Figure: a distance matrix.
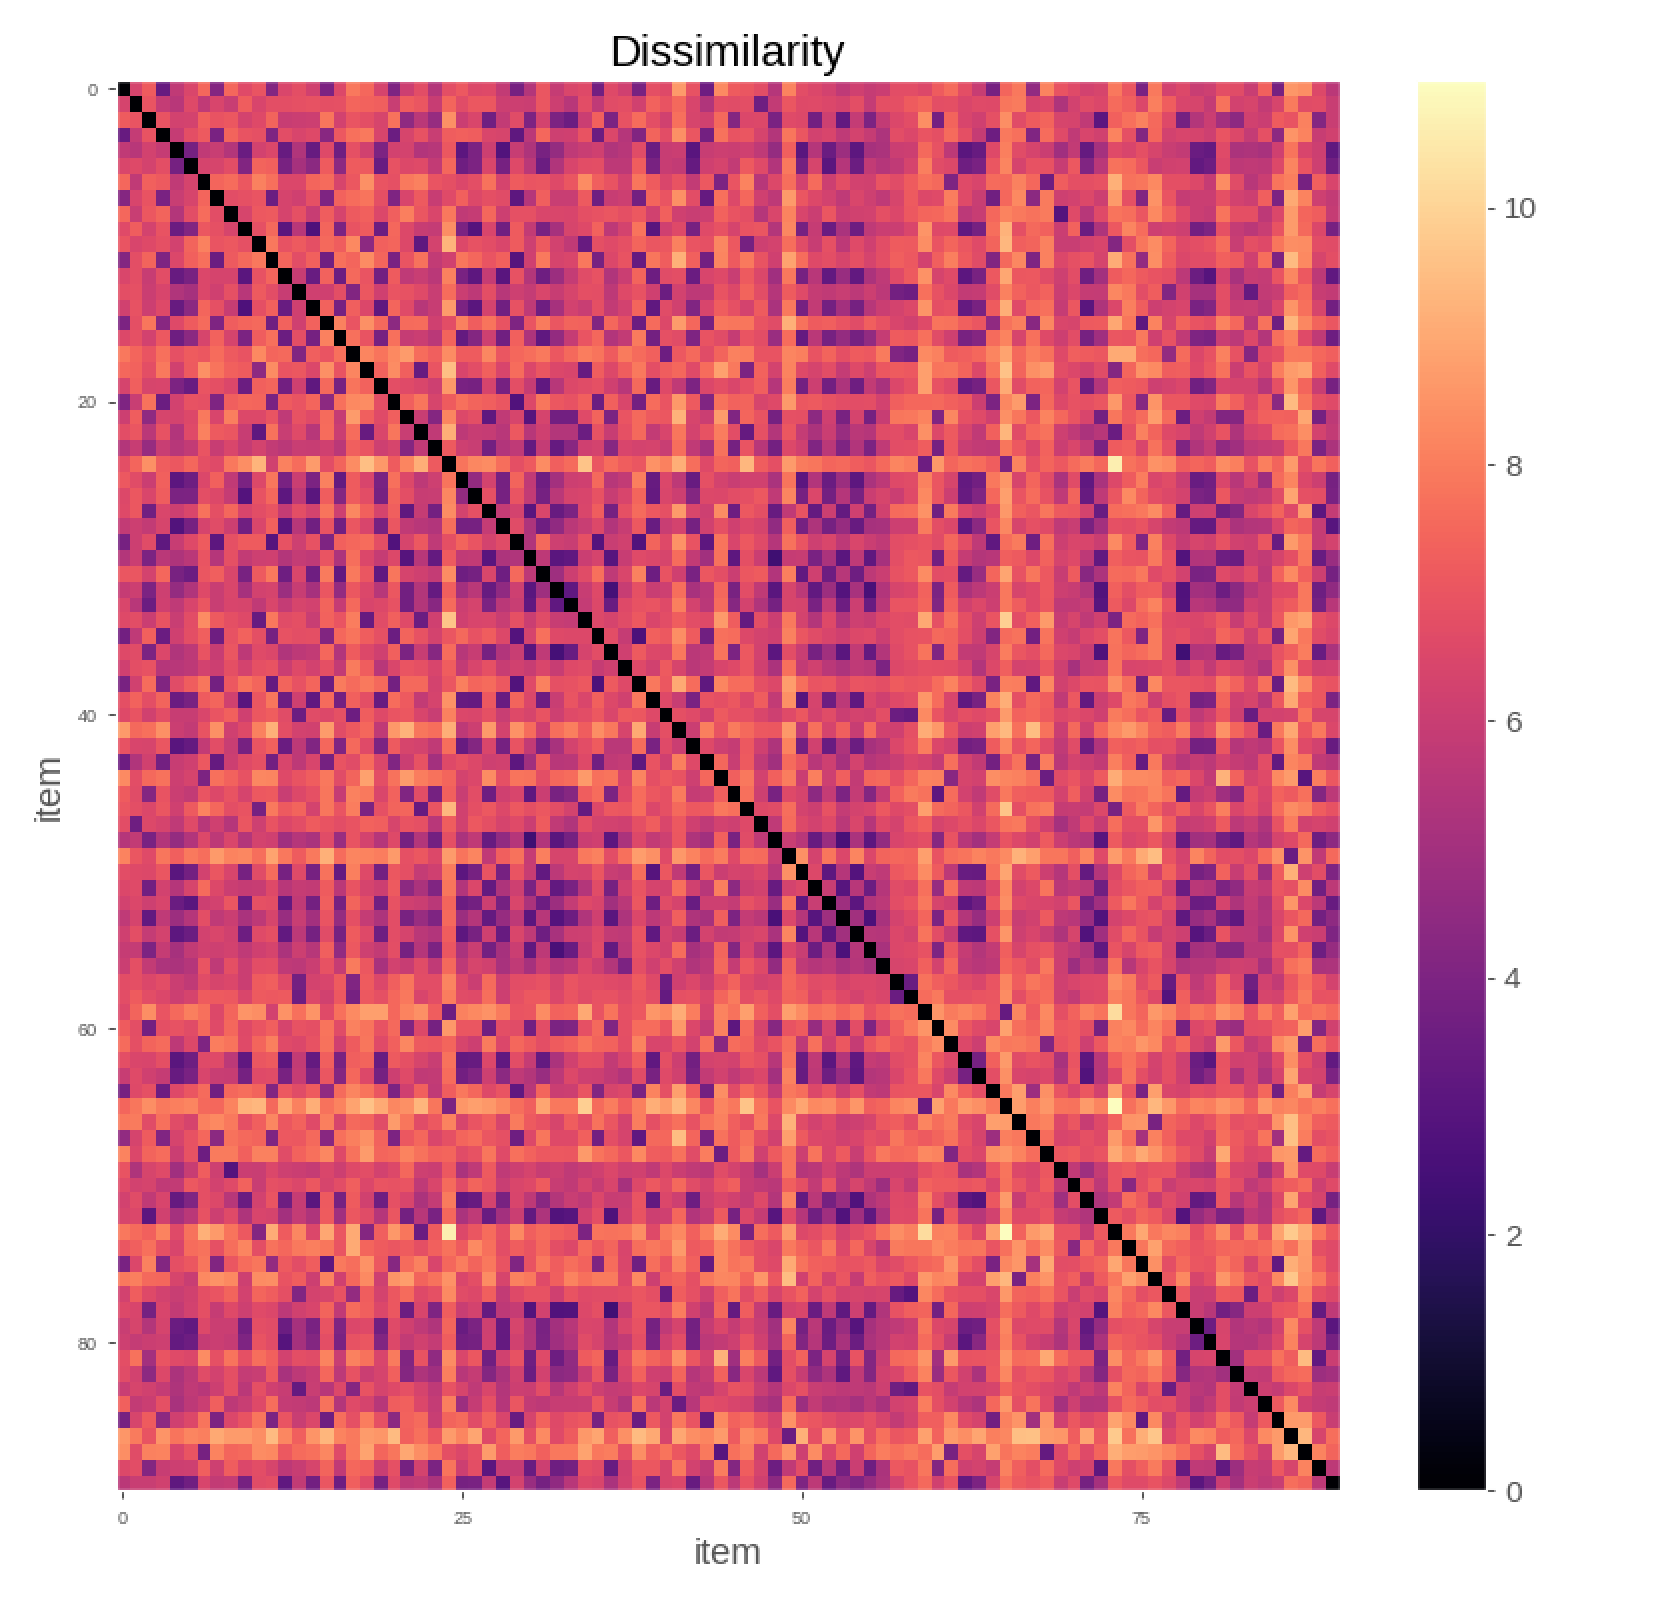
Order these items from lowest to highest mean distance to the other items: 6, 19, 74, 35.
19, 35, 6, 74
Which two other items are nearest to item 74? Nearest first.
70, 56
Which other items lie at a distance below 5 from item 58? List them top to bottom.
13, 17, 40, 57, 77, 83
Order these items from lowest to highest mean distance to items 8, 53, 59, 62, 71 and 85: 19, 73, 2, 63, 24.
63, 19, 2, 24, 73
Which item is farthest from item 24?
73
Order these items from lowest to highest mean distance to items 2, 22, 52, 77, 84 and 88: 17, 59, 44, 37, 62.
62, 37, 17, 44, 59
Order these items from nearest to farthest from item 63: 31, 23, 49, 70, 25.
25, 31, 23, 70, 49
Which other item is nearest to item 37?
56
